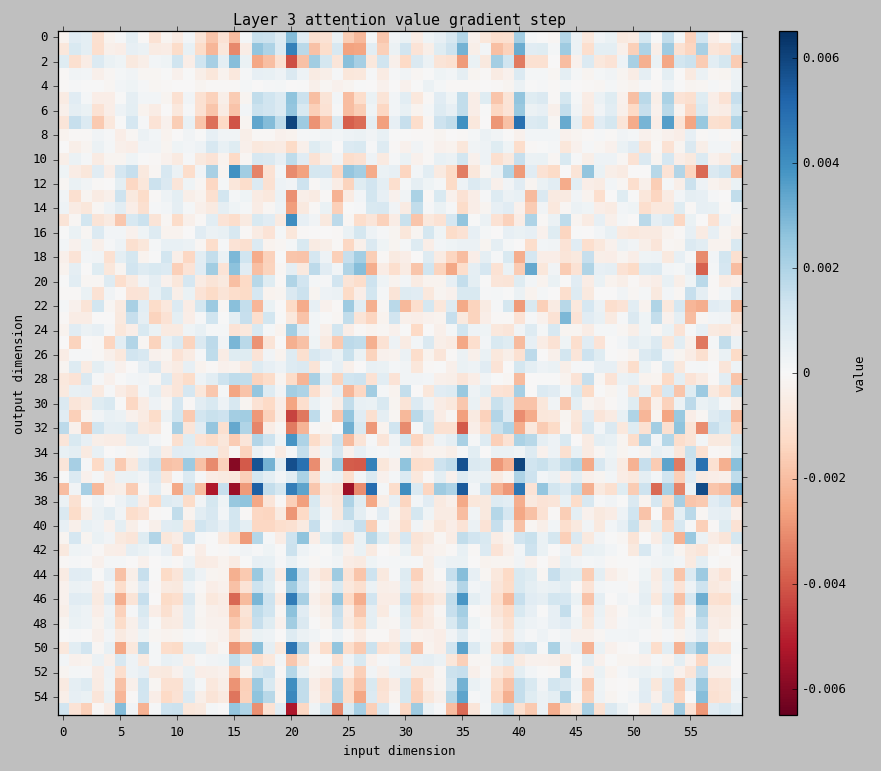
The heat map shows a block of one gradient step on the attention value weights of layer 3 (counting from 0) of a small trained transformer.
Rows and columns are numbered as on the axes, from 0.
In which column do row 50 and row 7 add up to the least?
15
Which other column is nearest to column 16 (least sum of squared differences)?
54
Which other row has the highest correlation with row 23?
22
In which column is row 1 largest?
20
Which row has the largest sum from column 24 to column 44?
35
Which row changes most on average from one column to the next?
37
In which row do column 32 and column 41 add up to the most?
19
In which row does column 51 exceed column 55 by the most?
7
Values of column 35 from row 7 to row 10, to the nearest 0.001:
0.004 0 -0.001 0.001
